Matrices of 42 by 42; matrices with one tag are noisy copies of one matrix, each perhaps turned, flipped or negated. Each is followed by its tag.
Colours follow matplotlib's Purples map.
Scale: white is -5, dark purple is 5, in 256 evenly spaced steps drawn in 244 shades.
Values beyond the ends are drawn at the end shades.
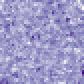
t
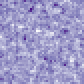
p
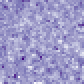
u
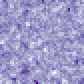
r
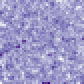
u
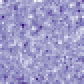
u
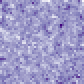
u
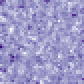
r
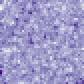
t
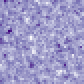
p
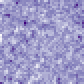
u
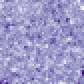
t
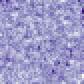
t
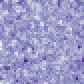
u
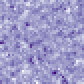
r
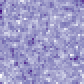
t
